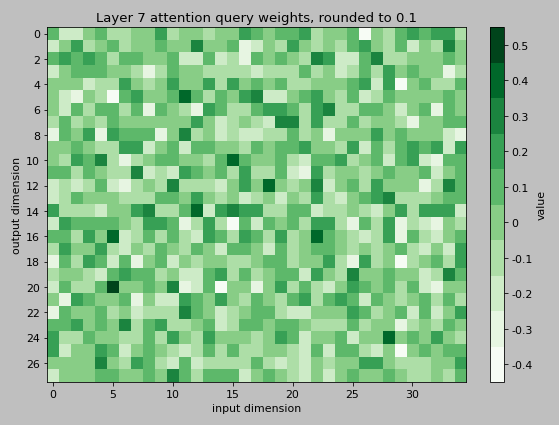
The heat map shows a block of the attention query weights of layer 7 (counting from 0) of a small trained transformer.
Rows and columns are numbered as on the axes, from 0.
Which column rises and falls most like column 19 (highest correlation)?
13
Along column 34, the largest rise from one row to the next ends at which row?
9
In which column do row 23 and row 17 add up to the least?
14
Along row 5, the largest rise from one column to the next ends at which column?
6
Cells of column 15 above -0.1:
15
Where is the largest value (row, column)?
20, 5
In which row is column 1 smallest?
21
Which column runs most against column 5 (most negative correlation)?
17
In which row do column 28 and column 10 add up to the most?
24
